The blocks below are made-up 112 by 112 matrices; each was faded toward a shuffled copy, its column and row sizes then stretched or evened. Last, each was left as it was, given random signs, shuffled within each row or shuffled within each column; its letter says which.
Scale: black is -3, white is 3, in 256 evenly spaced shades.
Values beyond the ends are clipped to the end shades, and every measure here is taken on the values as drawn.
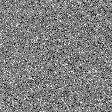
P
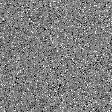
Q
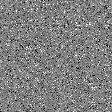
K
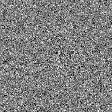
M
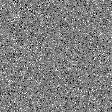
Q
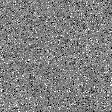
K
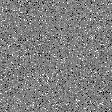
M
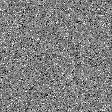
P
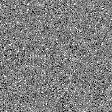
M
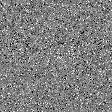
P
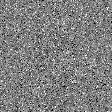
Q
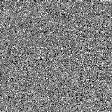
M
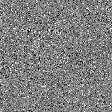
M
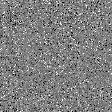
K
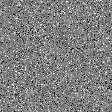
Q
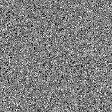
K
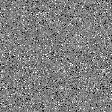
M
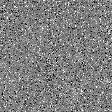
Q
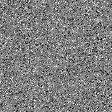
K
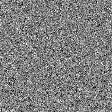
Q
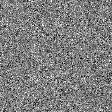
K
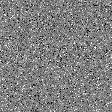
P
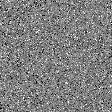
Q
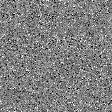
P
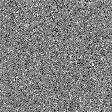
Q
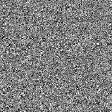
M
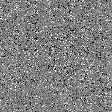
K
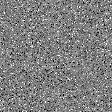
Q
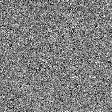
K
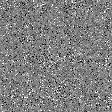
K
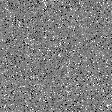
K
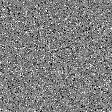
P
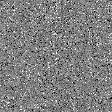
K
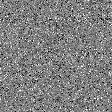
P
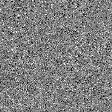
K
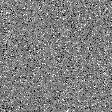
Q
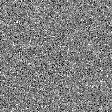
M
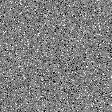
Q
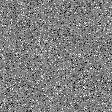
P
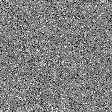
P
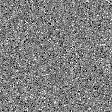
Q
